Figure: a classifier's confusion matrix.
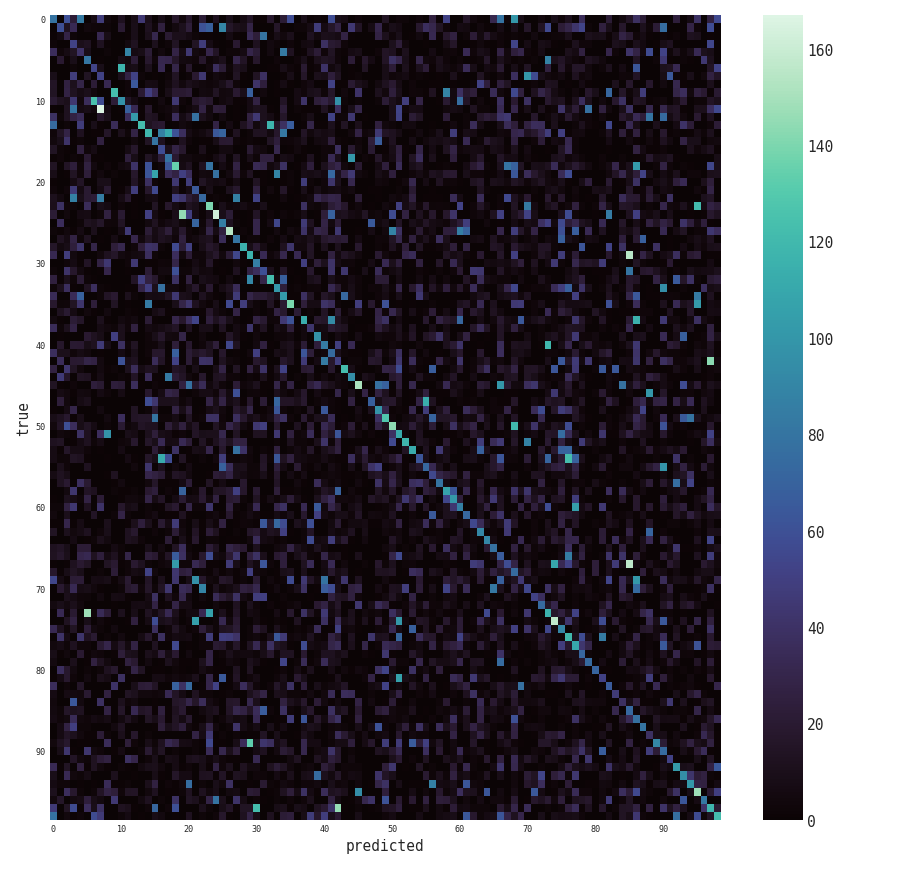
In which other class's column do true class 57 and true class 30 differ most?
92
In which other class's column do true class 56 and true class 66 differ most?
76
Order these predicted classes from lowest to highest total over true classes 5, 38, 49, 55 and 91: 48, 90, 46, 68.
46, 68, 48, 90
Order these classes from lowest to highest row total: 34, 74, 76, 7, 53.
7, 53, 34, 74, 76
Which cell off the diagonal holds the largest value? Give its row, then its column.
11, 7
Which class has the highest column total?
18
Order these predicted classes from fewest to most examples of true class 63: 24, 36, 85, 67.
36, 24, 85, 67
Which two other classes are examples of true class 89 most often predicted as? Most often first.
29, 53
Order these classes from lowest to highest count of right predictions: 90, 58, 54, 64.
54, 90, 64, 58
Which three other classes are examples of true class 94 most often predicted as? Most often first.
56, 20, 61
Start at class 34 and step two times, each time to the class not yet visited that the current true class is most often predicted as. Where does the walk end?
45
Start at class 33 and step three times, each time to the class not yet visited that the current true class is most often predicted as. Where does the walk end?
51
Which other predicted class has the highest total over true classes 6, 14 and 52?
16
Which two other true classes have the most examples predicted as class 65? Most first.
70, 59
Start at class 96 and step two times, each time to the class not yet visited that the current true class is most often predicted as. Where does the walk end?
19
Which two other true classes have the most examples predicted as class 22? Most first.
70, 1
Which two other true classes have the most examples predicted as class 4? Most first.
0, 34
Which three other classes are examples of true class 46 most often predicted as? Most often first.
88, 27, 74
